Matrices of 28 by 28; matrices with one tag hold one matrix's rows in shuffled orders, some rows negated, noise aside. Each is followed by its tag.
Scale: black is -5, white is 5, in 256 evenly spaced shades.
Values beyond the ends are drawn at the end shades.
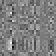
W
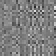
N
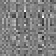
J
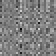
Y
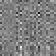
Y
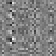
W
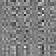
J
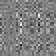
Y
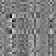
W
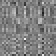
J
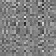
J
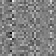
W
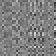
N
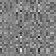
Y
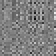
N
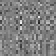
Y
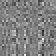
J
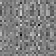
Y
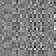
N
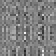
J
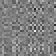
N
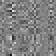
W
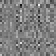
Y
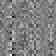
W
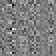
W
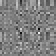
Y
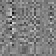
W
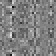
W
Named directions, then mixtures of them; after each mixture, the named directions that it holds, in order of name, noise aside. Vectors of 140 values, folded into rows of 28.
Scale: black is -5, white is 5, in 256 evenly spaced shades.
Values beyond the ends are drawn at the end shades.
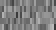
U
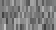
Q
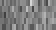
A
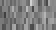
A.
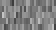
Q, U.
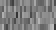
U.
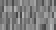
Q, U.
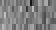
A.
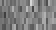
A.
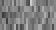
A, Q.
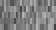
A, U.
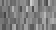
A.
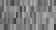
A, U.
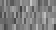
A, U.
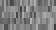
A, U.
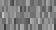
Q, U.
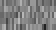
Q, U.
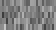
Q.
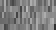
A, U.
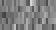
A, Q.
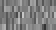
Q, U.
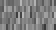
Q, U.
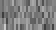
Q.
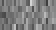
A, Q.
